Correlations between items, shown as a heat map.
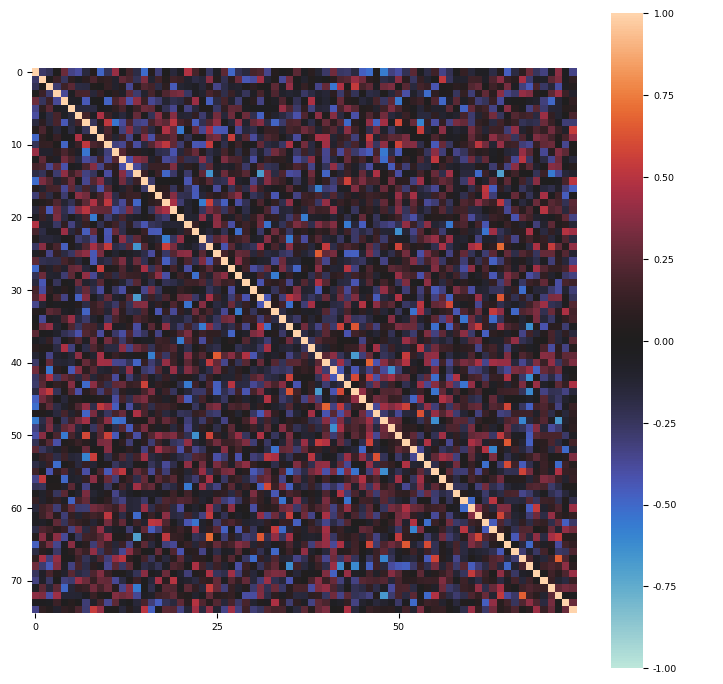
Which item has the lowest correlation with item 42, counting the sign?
68
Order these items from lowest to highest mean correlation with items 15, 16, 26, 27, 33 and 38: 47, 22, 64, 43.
22, 64, 47, 43
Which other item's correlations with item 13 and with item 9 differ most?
46
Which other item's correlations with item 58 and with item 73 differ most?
33
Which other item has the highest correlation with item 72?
67
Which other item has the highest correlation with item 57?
32
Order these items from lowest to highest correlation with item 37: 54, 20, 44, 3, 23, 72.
20, 23, 3, 72, 44, 54
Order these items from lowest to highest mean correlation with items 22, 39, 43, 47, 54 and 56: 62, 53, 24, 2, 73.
62, 2, 24, 73, 53
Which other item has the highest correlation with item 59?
63
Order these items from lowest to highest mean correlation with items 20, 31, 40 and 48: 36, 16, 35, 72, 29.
72, 29, 16, 35, 36
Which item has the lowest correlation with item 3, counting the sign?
54
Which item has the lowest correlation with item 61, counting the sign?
14
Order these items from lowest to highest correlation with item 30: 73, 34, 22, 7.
73, 22, 34, 7
